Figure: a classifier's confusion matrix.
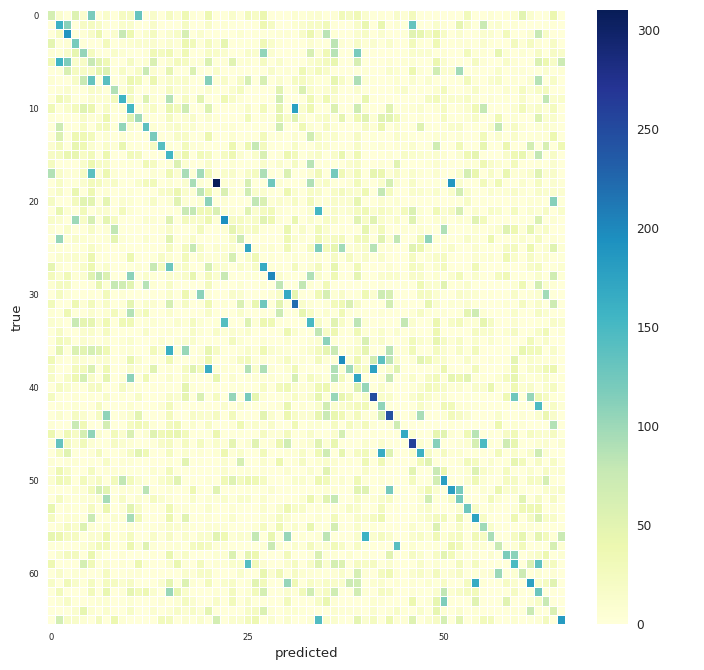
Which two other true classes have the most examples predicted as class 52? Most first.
51, 6
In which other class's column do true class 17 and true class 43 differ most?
5
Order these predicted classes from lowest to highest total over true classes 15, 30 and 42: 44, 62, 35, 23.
44, 23, 35, 62
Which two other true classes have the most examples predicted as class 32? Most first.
29, 8
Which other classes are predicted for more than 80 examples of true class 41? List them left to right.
23, 25, 36, 59, 61
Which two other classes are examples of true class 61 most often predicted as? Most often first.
54, 30
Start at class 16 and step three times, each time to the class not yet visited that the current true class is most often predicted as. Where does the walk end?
3
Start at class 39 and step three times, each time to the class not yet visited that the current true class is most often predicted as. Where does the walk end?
27
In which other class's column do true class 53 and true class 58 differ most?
59
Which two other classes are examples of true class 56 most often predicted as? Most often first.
40, 30
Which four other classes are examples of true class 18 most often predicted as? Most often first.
21, 51, 28, 33
